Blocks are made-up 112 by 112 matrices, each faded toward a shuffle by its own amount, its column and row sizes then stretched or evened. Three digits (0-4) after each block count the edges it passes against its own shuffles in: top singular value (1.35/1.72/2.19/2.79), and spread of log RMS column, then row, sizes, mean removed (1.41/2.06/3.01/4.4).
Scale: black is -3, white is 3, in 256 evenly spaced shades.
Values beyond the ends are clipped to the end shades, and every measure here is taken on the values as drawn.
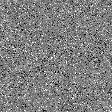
0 0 1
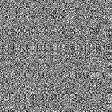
4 1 2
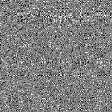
3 1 2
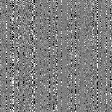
3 4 0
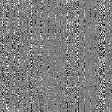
3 4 0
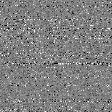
1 0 3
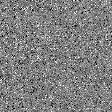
0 1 1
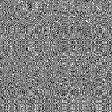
4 1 0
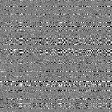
4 2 4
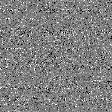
1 0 2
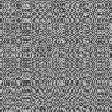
4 1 2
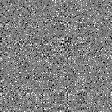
3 0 1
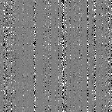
2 4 1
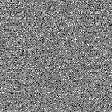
3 0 0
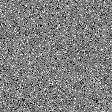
0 0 1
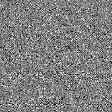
2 0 2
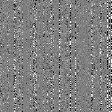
3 4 0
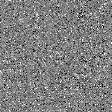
0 2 1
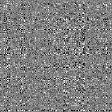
3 3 3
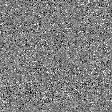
0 0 2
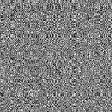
4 2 1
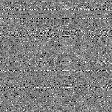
3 0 3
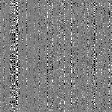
3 4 1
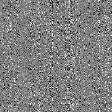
2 3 0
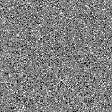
2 1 1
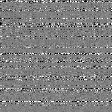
3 1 4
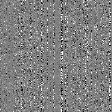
2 4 0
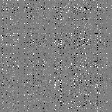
1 3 2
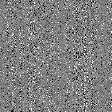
1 3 0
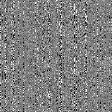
2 4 0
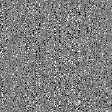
2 3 0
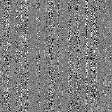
1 4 0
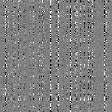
4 4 2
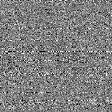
2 0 3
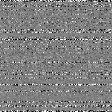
3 0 4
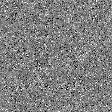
0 1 1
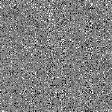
0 3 2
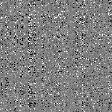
2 3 2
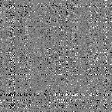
2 3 3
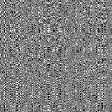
4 3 1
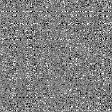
2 2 3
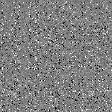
1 2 1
